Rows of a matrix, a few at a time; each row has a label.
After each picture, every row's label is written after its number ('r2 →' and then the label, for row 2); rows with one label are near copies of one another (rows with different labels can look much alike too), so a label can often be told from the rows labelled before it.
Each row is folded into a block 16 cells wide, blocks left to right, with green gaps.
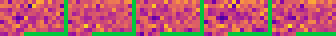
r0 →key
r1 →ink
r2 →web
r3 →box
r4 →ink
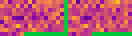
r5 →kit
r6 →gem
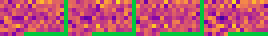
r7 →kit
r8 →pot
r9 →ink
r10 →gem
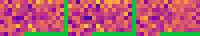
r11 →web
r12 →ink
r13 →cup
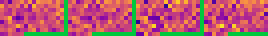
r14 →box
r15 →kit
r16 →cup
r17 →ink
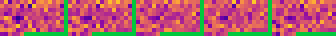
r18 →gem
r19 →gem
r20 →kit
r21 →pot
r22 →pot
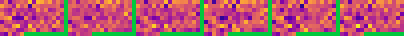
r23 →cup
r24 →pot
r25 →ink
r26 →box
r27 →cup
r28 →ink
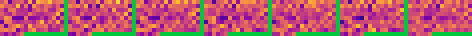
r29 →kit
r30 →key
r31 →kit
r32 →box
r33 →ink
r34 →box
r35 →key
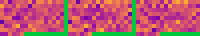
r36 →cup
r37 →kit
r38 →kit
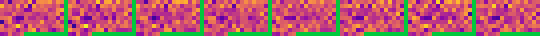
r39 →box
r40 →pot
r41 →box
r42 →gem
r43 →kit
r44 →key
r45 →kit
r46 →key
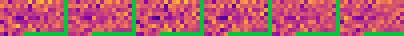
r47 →pot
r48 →key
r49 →pot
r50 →key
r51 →ink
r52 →kit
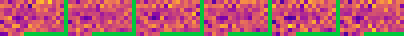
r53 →cup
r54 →box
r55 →key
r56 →box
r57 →box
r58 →gem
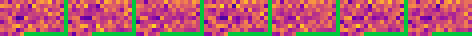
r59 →key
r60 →web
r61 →ink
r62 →key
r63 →ink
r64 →kit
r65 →pot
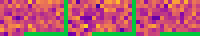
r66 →web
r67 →cup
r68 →pot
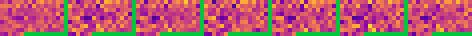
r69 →key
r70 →cup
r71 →gem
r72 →cup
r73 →gem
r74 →web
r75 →web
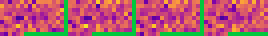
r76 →box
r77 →pot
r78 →pot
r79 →pot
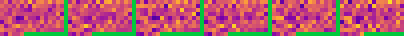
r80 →pot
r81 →kit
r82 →key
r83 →ink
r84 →cup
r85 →gem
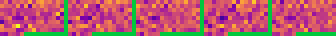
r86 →ink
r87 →web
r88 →box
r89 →pot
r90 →gem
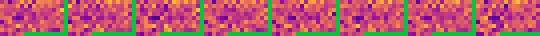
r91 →box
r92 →ink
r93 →web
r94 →box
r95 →pot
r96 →pot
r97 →box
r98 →cup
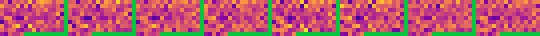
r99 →ink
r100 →pot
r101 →box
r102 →cup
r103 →gem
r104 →cup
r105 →key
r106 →gem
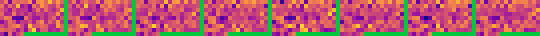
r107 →web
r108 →web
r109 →pot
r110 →gem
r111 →box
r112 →ink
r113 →gem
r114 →box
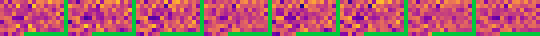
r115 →web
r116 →box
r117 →cup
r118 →key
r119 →cup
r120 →cup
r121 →gem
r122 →key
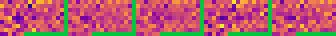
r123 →cup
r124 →gem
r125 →cup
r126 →pot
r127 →ink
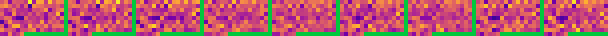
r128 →pot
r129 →pot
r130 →kit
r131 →kit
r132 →ink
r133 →web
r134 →web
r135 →key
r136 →gem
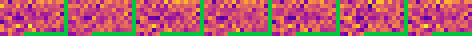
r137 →ink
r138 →key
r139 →kit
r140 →gem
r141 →box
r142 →cup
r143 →ink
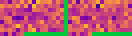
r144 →box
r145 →gem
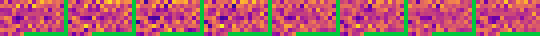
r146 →gem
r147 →kit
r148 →box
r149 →pot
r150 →key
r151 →pot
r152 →box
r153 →gem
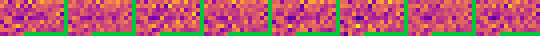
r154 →kit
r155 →kit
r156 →key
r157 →ink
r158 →pot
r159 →pot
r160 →key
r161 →key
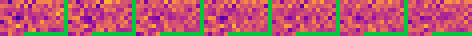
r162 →box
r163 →cup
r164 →cup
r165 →gem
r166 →key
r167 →web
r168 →kit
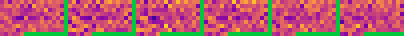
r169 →key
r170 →kit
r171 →gem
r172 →kit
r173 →pot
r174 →ink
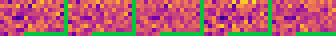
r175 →key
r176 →ink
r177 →key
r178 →pot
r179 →web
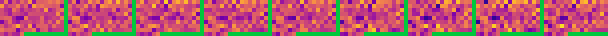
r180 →gem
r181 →gem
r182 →kit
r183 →kit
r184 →kit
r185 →box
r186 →pot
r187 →box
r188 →pot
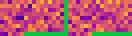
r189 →key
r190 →kit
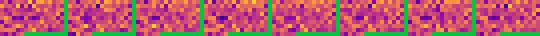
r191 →kit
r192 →cup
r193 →box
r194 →gem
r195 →ink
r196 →key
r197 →box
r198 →key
